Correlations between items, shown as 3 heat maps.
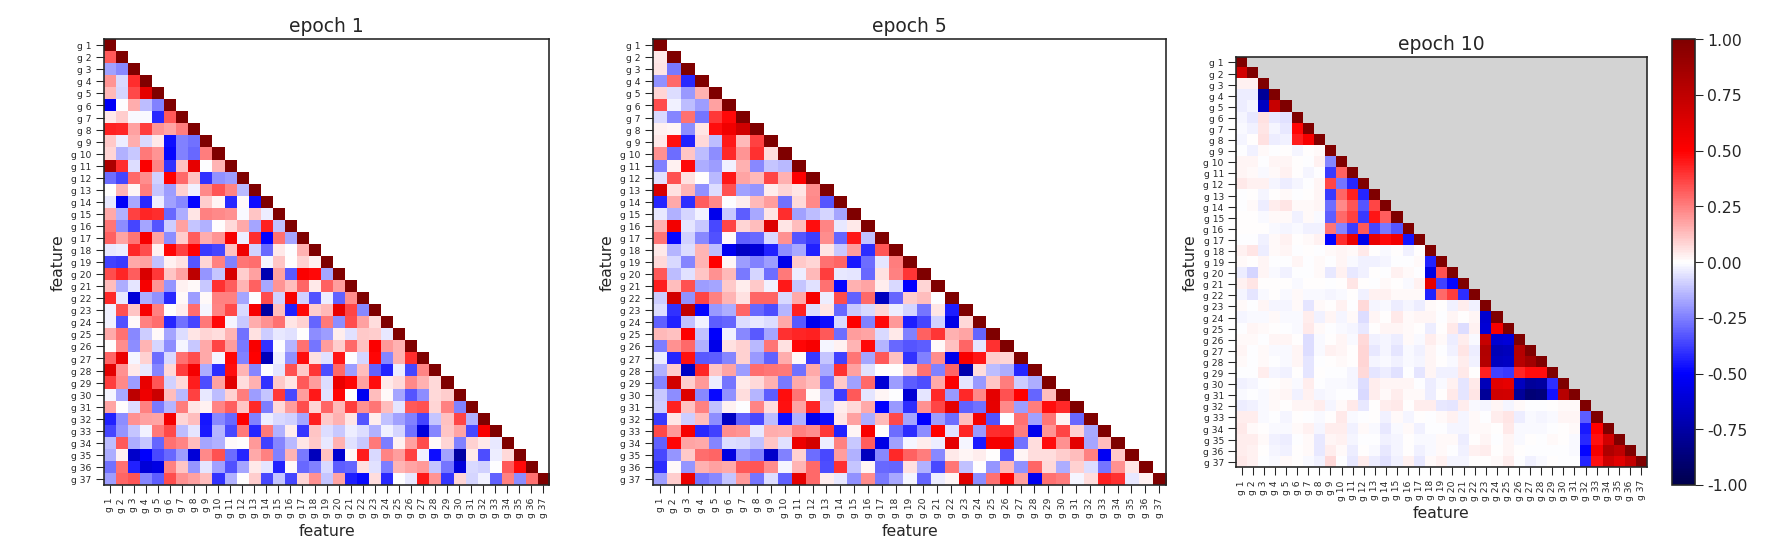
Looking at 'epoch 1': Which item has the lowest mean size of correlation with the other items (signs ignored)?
g 25
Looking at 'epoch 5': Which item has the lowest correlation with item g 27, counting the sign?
g 22
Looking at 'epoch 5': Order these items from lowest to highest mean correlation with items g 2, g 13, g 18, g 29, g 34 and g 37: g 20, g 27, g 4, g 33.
g 27, g 20, g 4, g 33
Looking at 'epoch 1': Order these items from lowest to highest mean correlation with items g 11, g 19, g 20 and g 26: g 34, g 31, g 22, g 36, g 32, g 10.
g 36, g 32, g 22, g 34, g 10, g 31
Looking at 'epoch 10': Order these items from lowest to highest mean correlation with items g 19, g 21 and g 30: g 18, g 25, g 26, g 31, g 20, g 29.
g 26, g 29, g 20, g 18, g 25, g 31
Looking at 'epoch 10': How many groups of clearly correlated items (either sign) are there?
7
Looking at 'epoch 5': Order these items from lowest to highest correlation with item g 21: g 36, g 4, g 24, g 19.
g 19, g 36, g 4, g 24
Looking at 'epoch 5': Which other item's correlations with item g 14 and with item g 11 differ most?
g 3
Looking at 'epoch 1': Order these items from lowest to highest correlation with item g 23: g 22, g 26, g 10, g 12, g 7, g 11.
g 22, g 12, g 7, g 10, g 11, g 26
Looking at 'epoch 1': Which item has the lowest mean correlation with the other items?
g 14
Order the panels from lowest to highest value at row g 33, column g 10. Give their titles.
epoch 1, epoch 10, epoch 5
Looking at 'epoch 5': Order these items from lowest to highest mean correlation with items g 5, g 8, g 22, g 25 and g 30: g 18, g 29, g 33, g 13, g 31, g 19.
g 18, g 19, g 13, g 33, g 29, g 31
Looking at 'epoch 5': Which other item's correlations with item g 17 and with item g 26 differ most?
g 34
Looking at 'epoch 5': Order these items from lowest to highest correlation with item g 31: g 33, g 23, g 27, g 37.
g 23, g 27, g 37, g 33
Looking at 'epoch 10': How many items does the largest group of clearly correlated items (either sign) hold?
9
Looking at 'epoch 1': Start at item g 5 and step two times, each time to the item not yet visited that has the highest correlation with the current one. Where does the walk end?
g 3
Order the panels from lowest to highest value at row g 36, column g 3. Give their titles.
epoch 1, epoch 5, epoch 10
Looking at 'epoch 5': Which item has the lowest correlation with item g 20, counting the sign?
g 32
